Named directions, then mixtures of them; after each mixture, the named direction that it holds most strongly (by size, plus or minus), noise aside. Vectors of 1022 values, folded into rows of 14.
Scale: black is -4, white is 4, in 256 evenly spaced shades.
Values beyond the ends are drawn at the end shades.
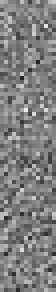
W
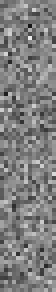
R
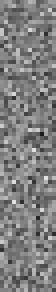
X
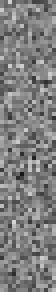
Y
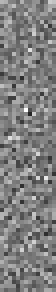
W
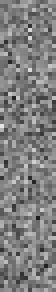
R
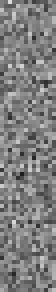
Y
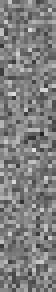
X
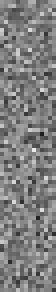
X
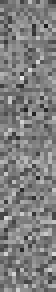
W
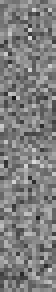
R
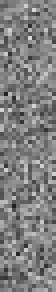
R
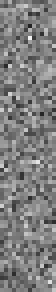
R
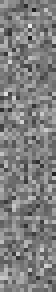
R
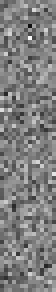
R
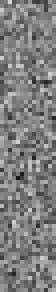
Y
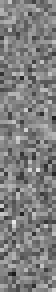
Y
